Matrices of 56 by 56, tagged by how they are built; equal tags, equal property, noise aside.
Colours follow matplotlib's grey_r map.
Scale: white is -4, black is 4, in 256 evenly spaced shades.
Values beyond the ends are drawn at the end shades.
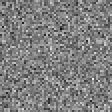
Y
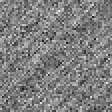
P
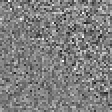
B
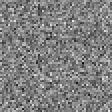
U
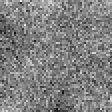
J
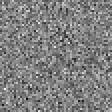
Y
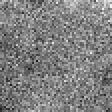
J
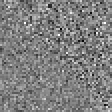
B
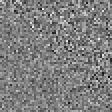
B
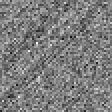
P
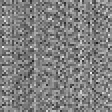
U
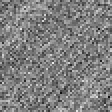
P
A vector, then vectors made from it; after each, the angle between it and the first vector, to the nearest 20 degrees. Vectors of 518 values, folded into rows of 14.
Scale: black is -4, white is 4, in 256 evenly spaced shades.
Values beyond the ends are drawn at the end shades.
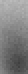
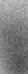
20 degrees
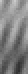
40 degrees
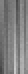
120 degrees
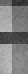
100 degrees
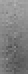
20 degrees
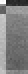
80 degrees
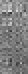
60 degrees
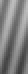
60 degrees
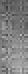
140 degrees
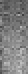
140 degrees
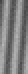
100 degrees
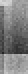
80 degrees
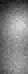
120 degrees
